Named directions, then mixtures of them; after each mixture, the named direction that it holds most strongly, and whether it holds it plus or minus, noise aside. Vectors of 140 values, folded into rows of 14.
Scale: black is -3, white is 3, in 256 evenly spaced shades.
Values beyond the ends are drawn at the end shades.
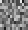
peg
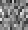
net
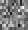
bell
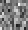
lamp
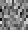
net, minus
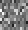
net, plus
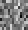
net, minus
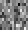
lamp, minus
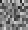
peg, minus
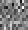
peg, minus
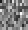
peg, minus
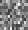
peg, minus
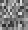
bell, minus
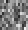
lamp, minus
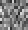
net, plus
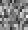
net, plus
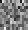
peg, minus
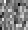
lamp, minus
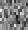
net, plus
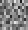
peg, minus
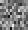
bell, plus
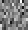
peg, plus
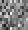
bell, minus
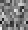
lamp, plus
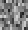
lamp, plus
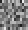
peg, minus
